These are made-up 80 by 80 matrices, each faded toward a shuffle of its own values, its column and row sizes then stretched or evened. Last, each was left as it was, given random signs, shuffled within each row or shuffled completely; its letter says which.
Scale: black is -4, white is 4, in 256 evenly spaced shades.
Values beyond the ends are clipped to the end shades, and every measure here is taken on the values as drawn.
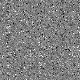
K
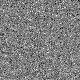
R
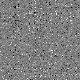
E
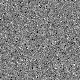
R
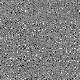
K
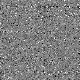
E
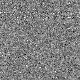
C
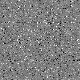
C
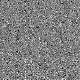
E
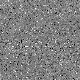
C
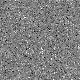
R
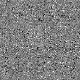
K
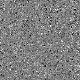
E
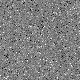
R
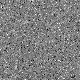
R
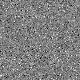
C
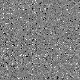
K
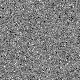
R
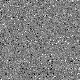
C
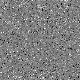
C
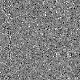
K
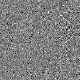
K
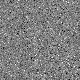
R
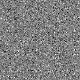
E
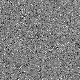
R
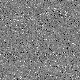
C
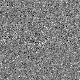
C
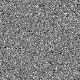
C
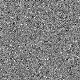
C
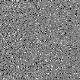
K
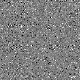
K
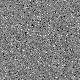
R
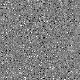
K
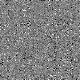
E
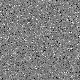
R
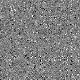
K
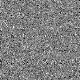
E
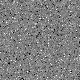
R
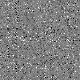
E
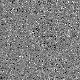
E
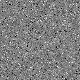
R
